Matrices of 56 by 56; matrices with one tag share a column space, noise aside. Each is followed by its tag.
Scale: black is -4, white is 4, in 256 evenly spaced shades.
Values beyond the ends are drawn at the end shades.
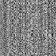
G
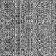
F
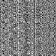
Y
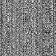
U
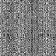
G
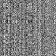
F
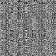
G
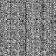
F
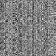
F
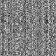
F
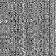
F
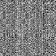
G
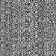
Y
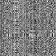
G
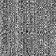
U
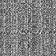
U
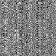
G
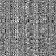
F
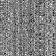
F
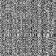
G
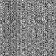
F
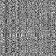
G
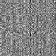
U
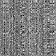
U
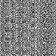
Y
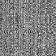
U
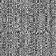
U
